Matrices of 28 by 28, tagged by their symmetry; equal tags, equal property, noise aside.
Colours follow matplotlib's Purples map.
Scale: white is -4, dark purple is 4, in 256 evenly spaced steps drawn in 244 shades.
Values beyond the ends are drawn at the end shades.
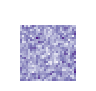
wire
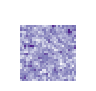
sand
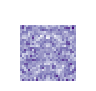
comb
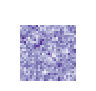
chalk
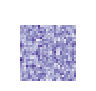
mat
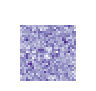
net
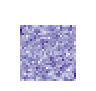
net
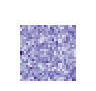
mat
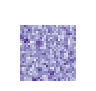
wire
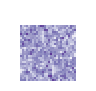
net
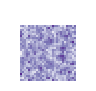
mat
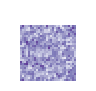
mat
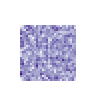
mat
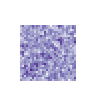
sand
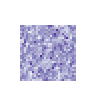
net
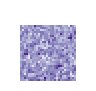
wire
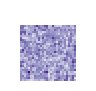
wire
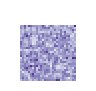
sand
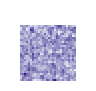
wire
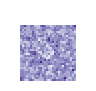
chalk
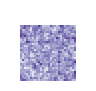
sand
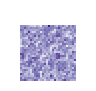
chalk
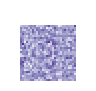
mat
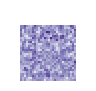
comb
